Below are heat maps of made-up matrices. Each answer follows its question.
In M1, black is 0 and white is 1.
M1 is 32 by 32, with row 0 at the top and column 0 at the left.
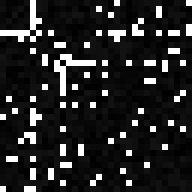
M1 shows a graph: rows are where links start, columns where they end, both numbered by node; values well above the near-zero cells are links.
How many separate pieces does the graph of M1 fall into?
2
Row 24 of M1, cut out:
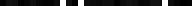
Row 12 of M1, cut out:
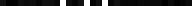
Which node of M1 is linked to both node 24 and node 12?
node 10
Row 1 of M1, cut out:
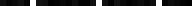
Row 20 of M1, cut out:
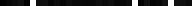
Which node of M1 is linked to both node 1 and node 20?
node 5
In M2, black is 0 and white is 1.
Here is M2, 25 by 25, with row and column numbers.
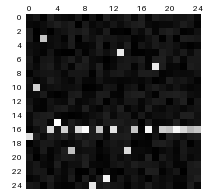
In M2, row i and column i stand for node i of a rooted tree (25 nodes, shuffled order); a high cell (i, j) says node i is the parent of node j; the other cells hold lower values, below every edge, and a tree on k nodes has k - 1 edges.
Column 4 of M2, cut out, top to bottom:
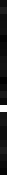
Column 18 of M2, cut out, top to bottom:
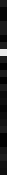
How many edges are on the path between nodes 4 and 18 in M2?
4
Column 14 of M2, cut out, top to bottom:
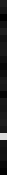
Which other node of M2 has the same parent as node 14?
6
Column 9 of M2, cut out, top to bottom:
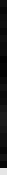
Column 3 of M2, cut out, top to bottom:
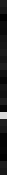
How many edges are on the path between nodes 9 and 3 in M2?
3
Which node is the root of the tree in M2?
16
